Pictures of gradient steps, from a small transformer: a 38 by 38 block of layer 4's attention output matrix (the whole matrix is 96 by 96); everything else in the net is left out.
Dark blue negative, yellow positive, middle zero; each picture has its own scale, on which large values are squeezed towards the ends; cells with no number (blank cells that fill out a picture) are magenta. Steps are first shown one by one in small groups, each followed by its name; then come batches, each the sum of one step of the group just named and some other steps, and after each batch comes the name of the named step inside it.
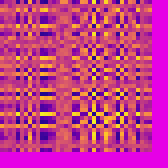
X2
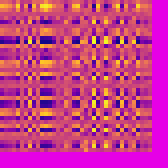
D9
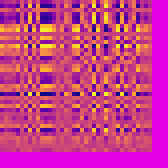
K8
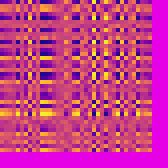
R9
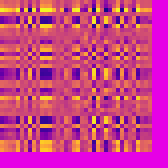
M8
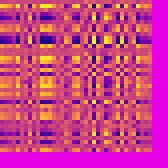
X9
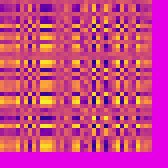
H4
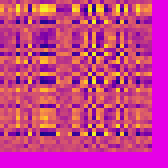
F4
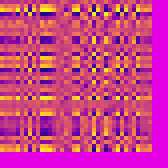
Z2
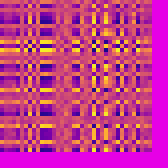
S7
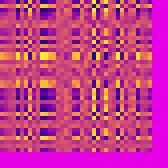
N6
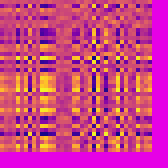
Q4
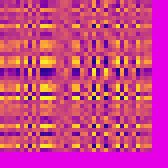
H4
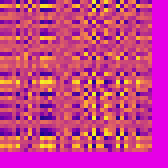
N6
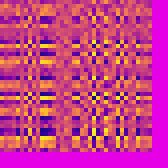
D9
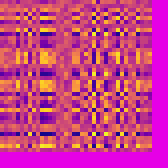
N6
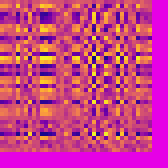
X9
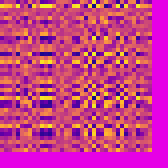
D9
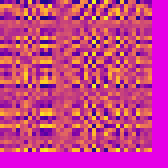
R9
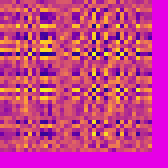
S7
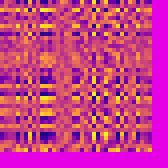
X2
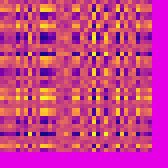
Z2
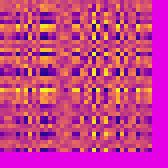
S7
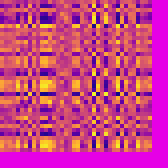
H4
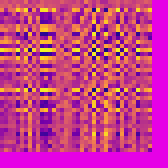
S7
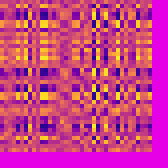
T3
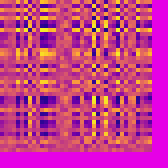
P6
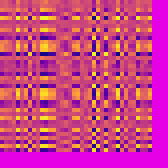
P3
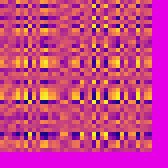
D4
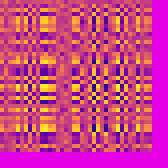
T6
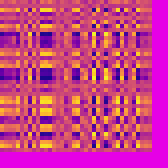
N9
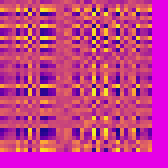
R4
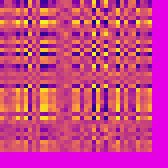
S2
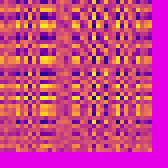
T6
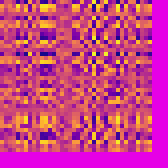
S2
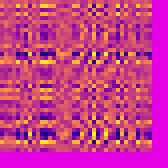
D4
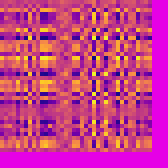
P6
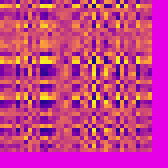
T3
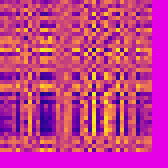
P6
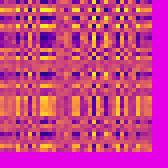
N9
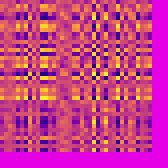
T3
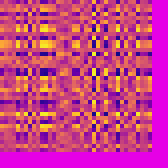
P3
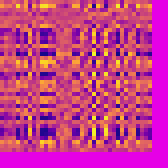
R4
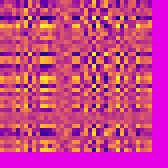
S2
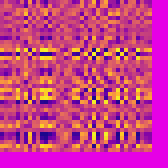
D4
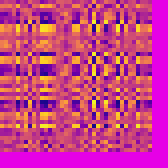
P3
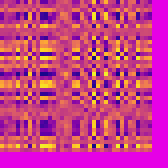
T3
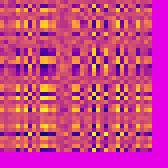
T6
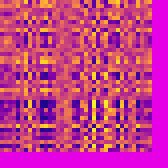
P6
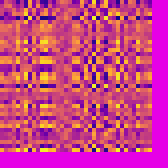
S2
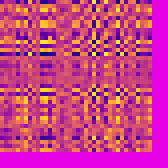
S2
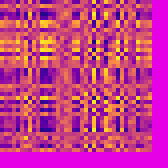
T3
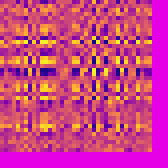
T6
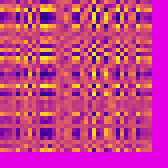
R4
